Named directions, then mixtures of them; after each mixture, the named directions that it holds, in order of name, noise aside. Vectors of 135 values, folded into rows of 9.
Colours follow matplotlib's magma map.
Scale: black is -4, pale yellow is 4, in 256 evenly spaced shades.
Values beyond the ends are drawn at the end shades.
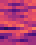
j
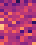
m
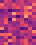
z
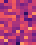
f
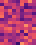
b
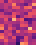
f, z.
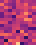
b, f.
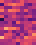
b, j, m.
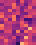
b, f, z.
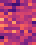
j, m.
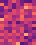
b, m.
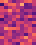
b, j, m.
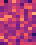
b, f.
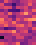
f, j, m.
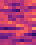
j.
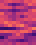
j.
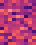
z.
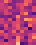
f, z.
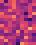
f.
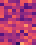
b.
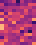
m.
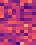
b.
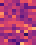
b, f, j.
